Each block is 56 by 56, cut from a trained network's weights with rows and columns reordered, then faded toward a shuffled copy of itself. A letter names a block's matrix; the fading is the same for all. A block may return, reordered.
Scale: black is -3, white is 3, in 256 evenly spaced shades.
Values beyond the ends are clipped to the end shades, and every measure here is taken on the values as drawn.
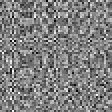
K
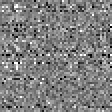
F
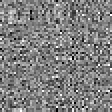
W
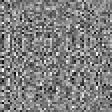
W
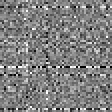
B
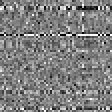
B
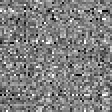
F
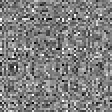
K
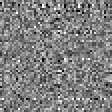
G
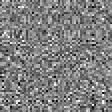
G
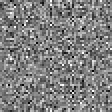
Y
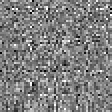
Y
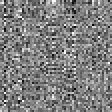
W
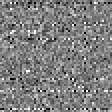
F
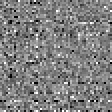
F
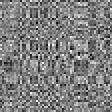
K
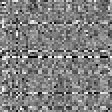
B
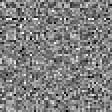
G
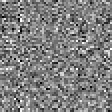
W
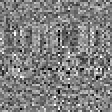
G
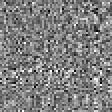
Y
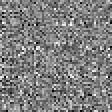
Y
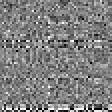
B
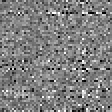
F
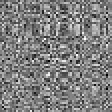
K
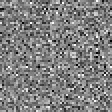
Y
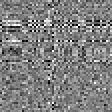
B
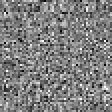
Y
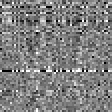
B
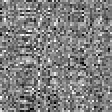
W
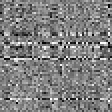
B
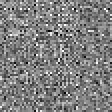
Y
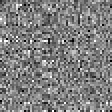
K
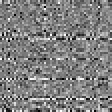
B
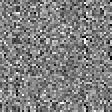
W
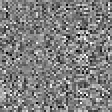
Y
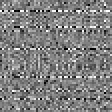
B
